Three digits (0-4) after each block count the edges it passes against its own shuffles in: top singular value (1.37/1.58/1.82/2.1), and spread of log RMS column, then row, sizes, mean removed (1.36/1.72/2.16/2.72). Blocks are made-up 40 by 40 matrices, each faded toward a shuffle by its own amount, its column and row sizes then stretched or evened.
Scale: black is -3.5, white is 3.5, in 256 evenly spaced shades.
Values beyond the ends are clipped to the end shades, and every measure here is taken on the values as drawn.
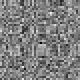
3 1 0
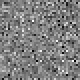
1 1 1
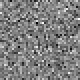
2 0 1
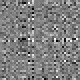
4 3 2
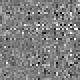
2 2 3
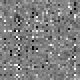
2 3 2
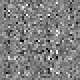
2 2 2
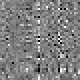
4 3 1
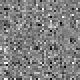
2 2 2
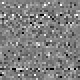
1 0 3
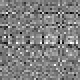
4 0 3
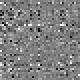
3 2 3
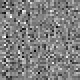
3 2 0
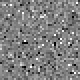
0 0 1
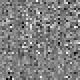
0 3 2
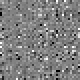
2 3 2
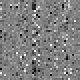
1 3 0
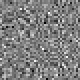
4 0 0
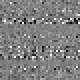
2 1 4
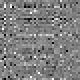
4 2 1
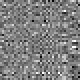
4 2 2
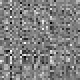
4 3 2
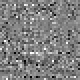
1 1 3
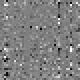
2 3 2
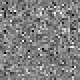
0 1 1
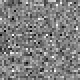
1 1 1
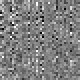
3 4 0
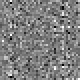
0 2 0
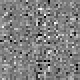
2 3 1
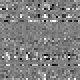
1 2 4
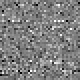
0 0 2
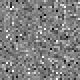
0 2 0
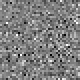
2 0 1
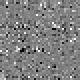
1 2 2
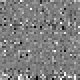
0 2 3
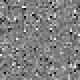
0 2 0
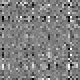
4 3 3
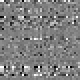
4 1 4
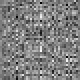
4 4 0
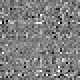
1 1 3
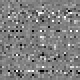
2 1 4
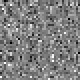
3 1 0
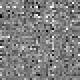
1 3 3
